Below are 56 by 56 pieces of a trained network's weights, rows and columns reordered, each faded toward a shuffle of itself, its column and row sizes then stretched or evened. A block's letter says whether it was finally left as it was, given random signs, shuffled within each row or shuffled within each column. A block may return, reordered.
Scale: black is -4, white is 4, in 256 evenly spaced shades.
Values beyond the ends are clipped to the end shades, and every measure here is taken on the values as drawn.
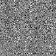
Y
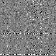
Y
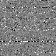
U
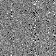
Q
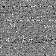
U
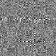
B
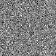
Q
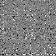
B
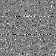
U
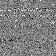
U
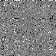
B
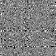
B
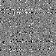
Y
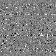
U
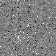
Q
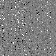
Q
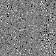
Q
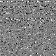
U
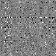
B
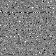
U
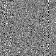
Q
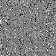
Q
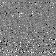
U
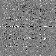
Y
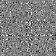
B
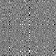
B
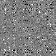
Y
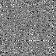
Y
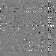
B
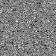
U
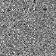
Y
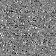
U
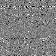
U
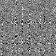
Y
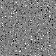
Q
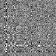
B
